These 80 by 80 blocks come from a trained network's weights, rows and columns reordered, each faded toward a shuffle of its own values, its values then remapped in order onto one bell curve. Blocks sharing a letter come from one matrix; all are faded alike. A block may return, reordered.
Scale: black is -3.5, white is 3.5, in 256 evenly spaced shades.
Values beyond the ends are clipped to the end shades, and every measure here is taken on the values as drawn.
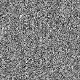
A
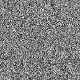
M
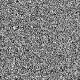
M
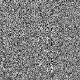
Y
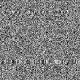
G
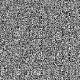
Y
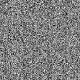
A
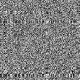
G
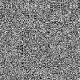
G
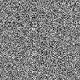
Y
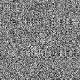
G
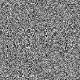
Y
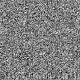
M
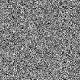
Y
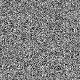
A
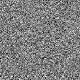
M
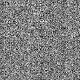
A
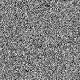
M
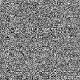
G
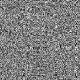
Y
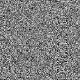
Y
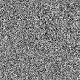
M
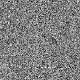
M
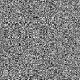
G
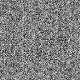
A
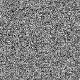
M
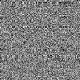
G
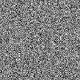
Y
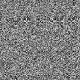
G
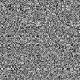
G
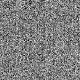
A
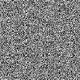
Y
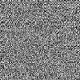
G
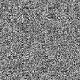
G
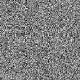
Y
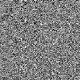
Y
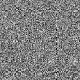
G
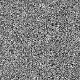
A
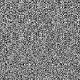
G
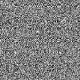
G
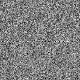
M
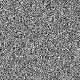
M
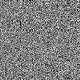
G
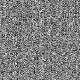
A
